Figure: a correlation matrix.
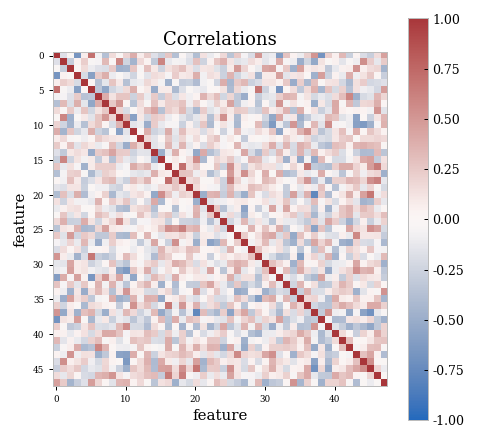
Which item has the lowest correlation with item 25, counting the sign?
37
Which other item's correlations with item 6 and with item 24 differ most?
42
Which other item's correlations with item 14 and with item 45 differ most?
20
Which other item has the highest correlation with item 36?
16
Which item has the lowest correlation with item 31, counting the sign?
10
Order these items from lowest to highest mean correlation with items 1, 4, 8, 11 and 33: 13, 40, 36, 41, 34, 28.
34, 28, 36, 41, 40, 13
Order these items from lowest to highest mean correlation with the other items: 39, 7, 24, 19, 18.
39, 24, 19, 7, 18
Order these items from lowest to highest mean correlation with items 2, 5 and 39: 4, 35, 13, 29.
35, 13, 4, 29
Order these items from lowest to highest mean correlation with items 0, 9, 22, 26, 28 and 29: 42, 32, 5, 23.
32, 42, 23, 5
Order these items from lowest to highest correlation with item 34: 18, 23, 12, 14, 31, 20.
31, 14, 18, 12, 23, 20
